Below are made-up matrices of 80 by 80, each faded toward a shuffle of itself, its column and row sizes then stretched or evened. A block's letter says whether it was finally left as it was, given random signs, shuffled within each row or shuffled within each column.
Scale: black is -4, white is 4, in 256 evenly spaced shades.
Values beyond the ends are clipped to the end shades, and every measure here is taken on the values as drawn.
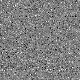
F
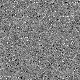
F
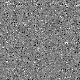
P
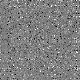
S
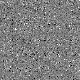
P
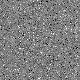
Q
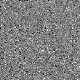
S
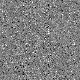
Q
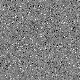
F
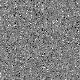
Q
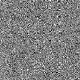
S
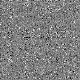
P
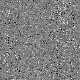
Q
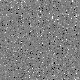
Q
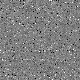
F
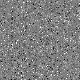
Q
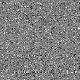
S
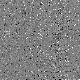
P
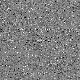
F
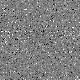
F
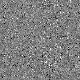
P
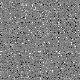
S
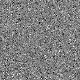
Q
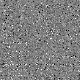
P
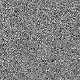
S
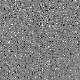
S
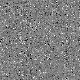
P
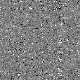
S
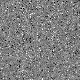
Q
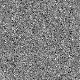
Q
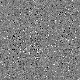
P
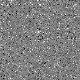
P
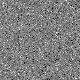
Q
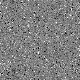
Q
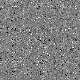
P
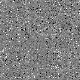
S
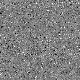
F
